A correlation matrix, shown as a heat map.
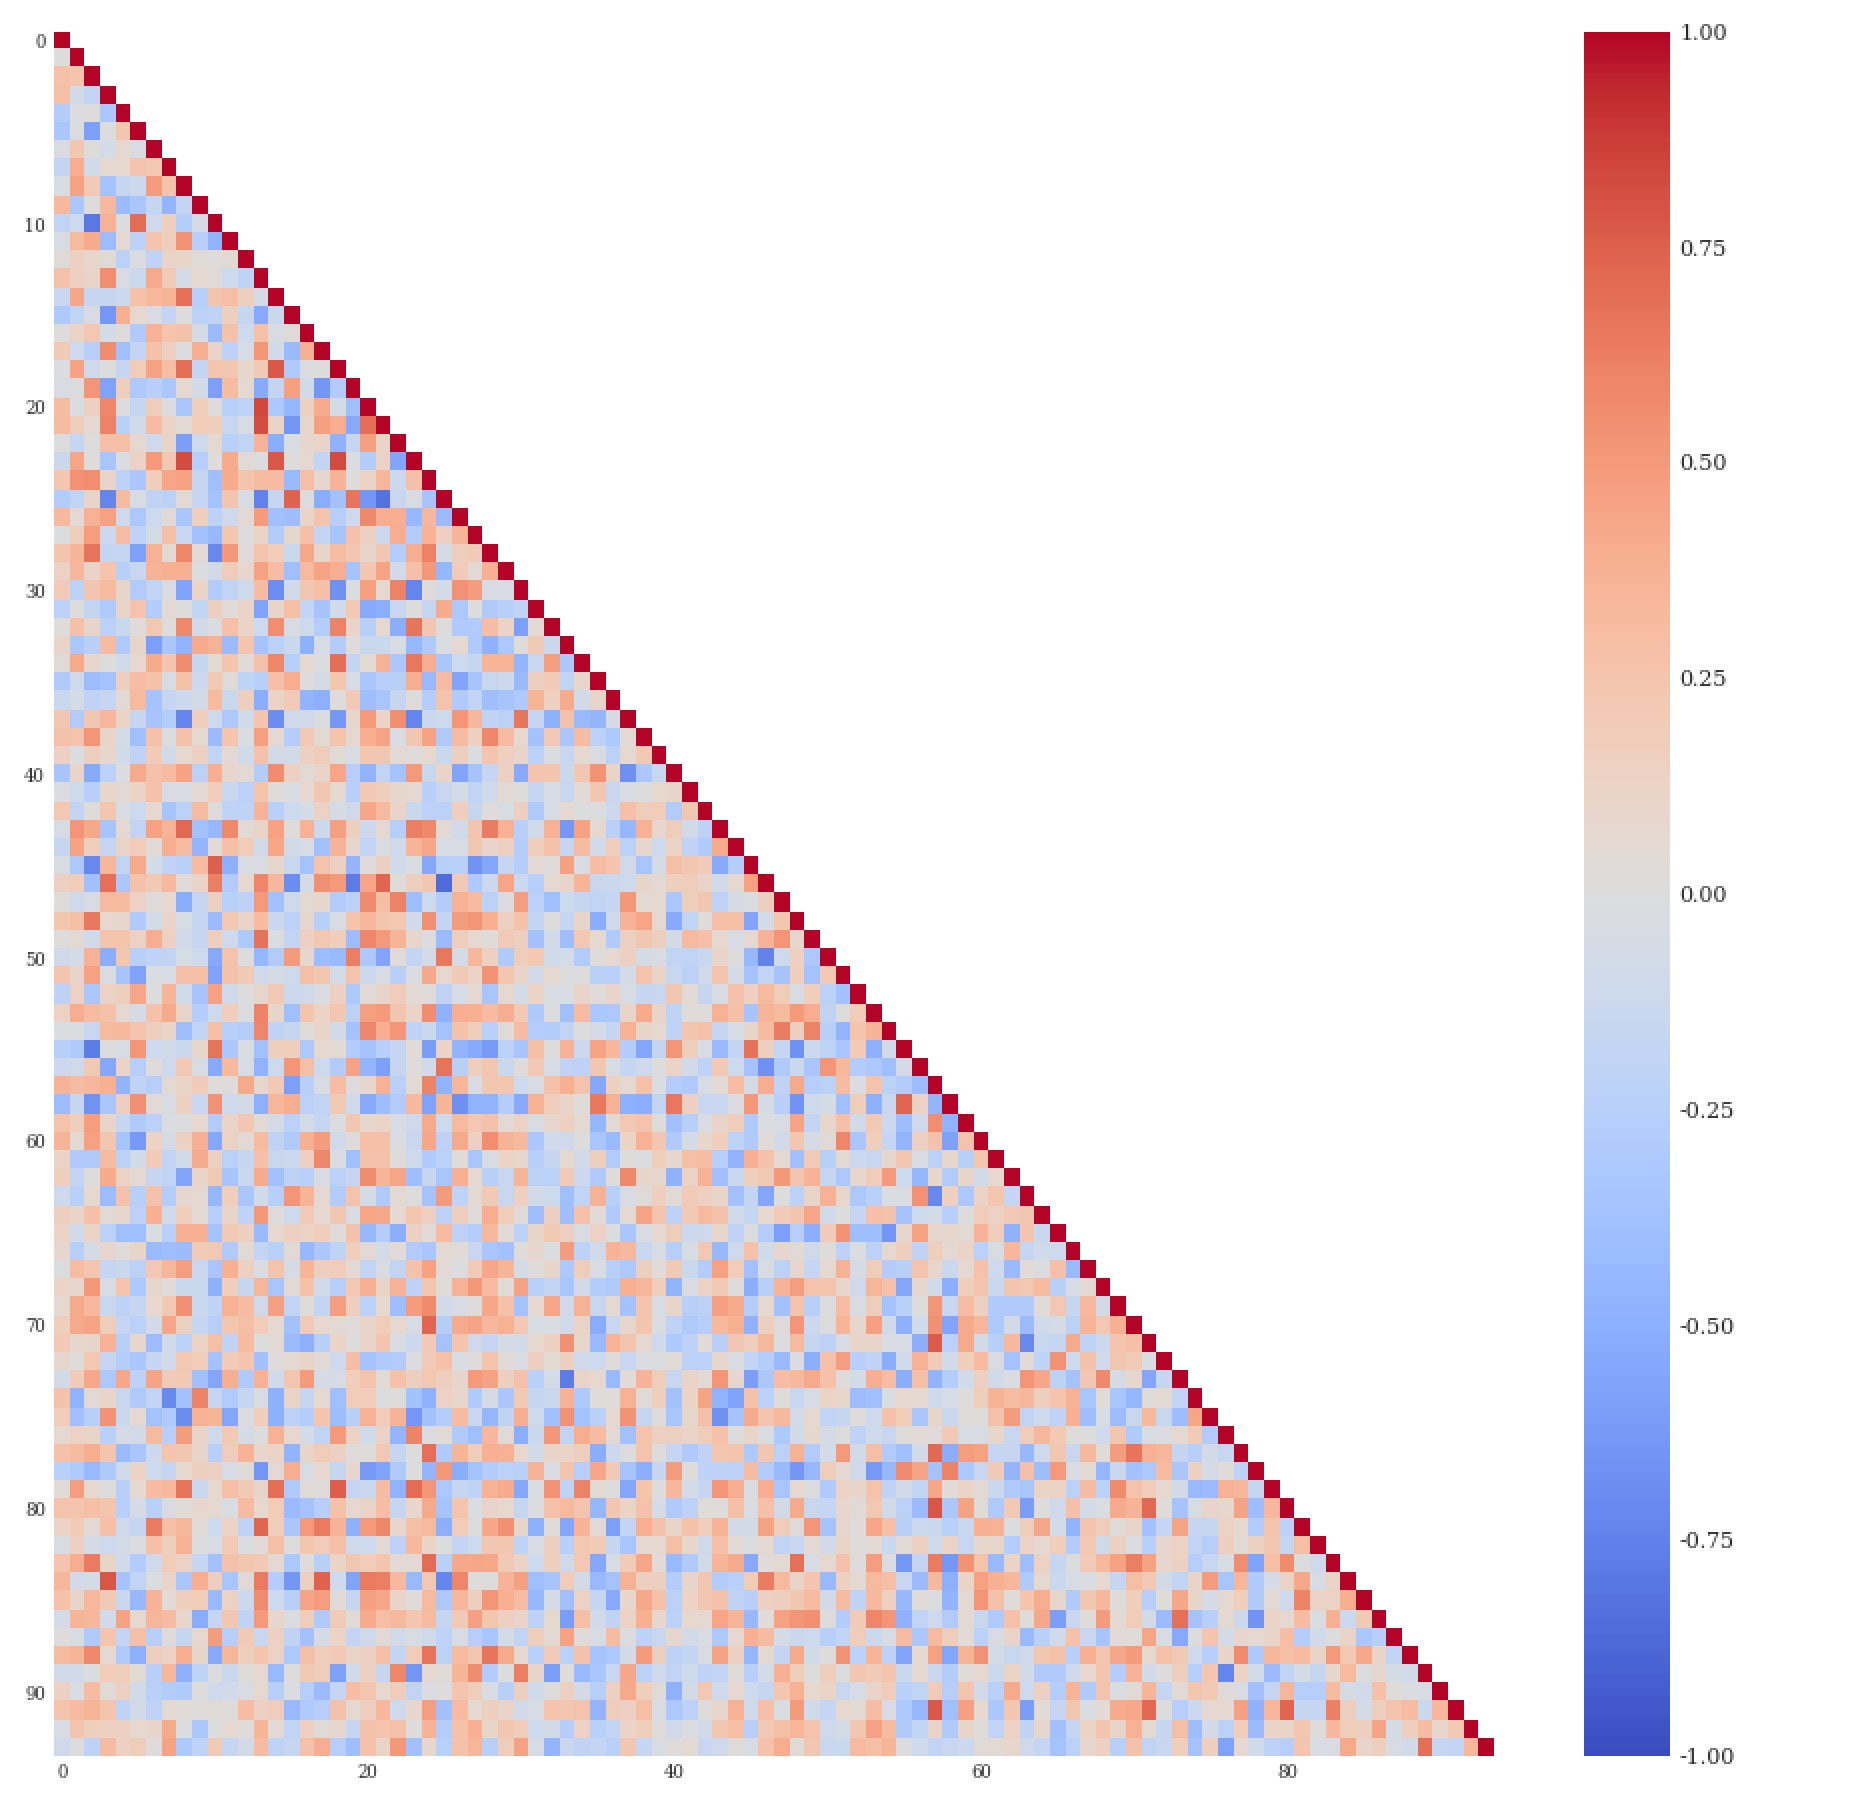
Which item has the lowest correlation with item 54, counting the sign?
65
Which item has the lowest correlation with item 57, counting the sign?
63
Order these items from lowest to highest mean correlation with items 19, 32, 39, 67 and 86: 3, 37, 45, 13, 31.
45, 3, 37, 31, 13
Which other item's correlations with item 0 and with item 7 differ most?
74
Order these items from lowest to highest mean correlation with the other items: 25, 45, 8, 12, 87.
25, 45, 87, 12, 8
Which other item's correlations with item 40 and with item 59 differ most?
58
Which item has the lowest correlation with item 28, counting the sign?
10
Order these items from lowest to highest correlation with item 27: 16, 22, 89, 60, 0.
0, 60, 16, 22, 89
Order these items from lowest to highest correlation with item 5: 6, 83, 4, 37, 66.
83, 37, 6, 66, 4
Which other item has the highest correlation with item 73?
86
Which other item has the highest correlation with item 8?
23
